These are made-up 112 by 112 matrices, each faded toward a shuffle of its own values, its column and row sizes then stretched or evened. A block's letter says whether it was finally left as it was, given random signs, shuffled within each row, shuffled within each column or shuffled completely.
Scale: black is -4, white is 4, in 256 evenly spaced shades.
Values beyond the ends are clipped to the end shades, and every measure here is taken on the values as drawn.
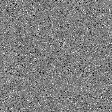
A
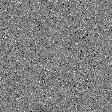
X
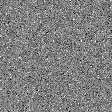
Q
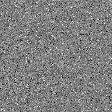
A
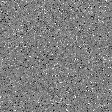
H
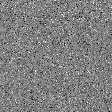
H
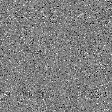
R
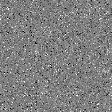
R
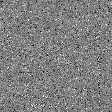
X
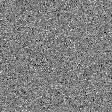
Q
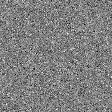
H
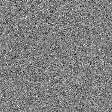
H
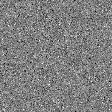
X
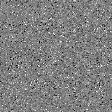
R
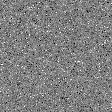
Q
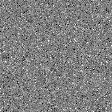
A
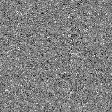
R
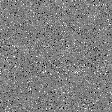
A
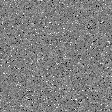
H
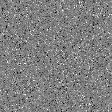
X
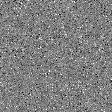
H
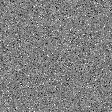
Q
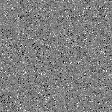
R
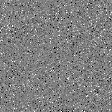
R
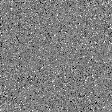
A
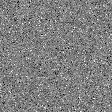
Q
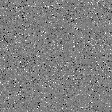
R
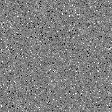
R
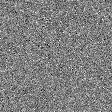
Q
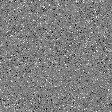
H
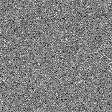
X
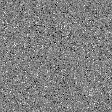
A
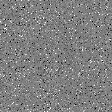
R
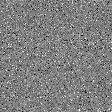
H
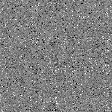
R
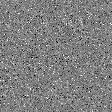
H
